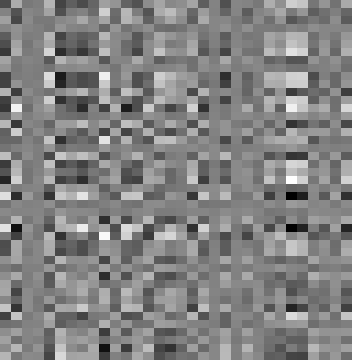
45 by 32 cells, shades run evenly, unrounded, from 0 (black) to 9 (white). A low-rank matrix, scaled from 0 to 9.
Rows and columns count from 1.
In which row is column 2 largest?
14
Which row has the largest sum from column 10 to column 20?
30
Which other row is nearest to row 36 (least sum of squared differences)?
43
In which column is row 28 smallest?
10
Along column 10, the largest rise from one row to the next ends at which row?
18
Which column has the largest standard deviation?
27
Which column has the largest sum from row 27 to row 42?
8
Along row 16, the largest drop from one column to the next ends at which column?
2
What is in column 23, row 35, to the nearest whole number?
6
